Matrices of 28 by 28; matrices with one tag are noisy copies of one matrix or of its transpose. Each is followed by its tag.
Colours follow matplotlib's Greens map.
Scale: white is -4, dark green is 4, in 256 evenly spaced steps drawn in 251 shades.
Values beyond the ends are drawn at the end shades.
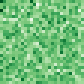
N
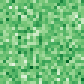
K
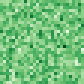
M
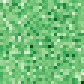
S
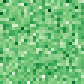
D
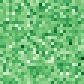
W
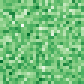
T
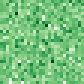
N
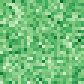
T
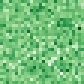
W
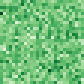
K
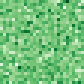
D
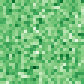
K
